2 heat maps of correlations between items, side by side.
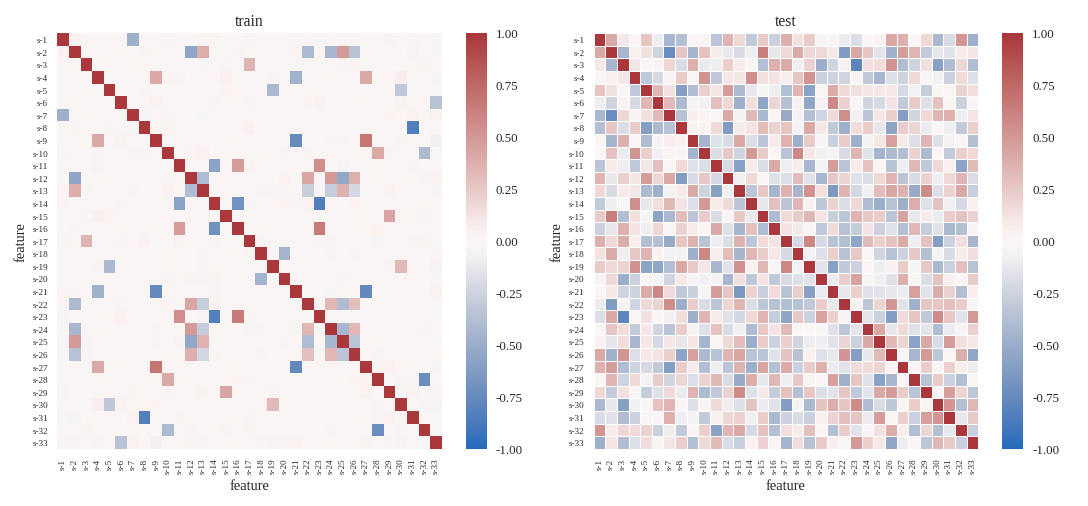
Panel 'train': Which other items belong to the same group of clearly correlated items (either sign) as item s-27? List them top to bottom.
s-4, s-9, s-21
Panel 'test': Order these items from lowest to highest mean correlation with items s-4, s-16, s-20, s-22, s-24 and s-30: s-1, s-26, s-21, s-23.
s-1, s-26, s-21, s-23
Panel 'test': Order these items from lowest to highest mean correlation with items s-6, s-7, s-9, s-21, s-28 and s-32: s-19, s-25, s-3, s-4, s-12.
s-19, s-25, s-4, s-3, s-12
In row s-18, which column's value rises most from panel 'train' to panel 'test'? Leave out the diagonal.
s-10
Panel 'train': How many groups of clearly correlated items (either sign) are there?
11
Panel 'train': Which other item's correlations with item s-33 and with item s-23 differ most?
s-14
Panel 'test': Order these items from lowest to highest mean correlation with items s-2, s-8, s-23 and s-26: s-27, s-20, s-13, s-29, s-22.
s-22, s-29, s-13, s-20, s-27
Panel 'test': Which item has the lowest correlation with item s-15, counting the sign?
s-6
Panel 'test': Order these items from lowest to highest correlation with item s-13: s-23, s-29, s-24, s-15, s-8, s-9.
s-23, s-24, s-8, s-15, s-9, s-29
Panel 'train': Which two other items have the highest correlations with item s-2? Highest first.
s-25, s-13
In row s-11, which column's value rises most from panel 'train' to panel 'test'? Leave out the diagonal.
s-14
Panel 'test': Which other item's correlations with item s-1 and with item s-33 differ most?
s-26
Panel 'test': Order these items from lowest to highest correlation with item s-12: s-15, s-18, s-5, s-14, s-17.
s-17, s-15, s-14, s-18, s-5
